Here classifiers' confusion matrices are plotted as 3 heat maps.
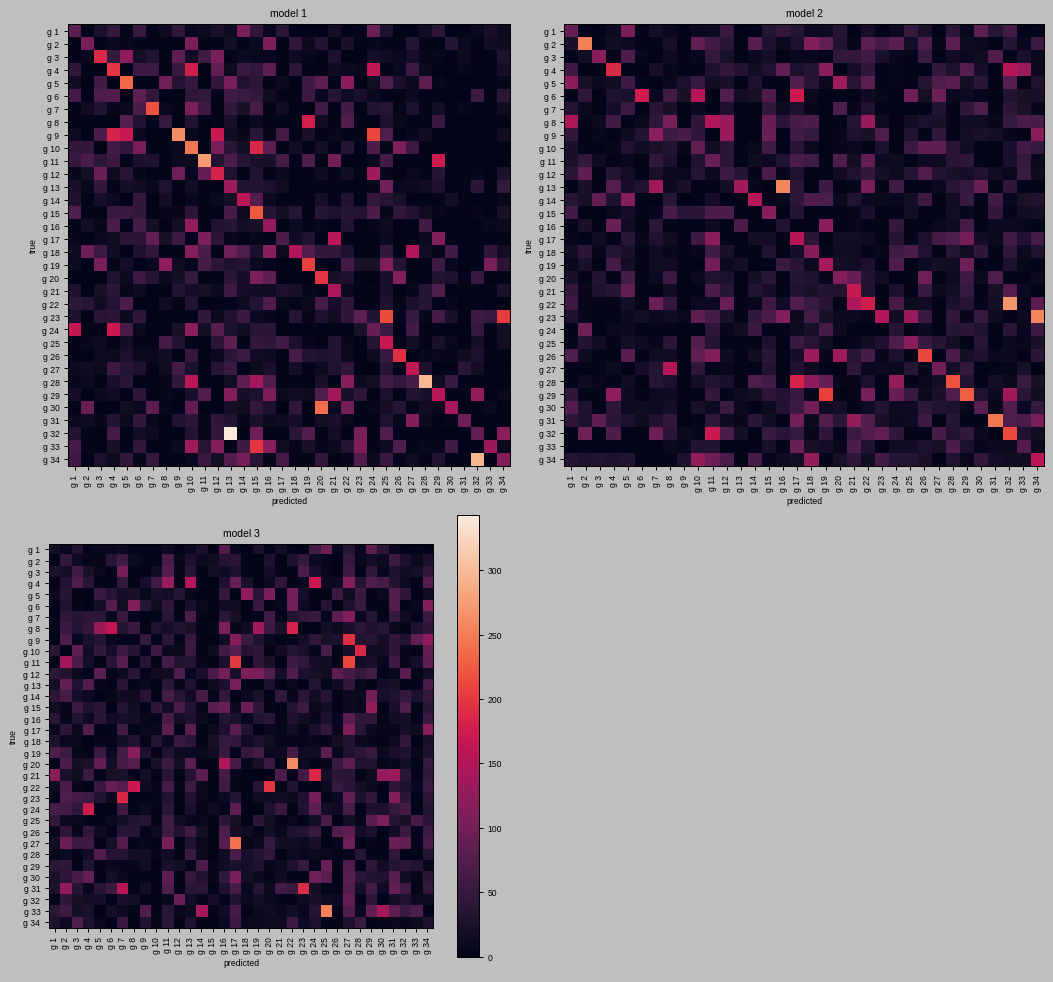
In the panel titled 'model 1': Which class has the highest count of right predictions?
g 28
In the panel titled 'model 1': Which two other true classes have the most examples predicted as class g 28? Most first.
g 5, g 16
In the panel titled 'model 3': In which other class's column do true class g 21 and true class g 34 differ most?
g 24
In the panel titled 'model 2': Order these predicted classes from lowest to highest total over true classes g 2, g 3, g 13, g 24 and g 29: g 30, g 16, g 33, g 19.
g 33, g 30, g 16, g 19
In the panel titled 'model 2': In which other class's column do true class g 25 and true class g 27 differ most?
g 8
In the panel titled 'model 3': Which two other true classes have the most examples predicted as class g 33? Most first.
g 9, g 25
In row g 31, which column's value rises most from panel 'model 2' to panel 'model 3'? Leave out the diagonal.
g 23
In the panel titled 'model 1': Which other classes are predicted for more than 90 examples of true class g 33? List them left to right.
g 10, g 12, g 15, g 16, g 23
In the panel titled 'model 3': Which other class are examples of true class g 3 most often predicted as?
g 7
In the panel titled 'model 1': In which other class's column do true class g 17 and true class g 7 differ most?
g 21
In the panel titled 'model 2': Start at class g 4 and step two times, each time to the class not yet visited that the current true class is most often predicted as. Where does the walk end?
g 11
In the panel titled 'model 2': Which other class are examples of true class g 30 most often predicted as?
g 18
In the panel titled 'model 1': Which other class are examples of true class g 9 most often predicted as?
g 24
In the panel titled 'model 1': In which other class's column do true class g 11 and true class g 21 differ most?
g 29
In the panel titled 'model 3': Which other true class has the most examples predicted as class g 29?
g 15
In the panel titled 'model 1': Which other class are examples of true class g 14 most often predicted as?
g 15
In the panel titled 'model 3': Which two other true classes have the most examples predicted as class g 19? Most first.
g 8, g 12
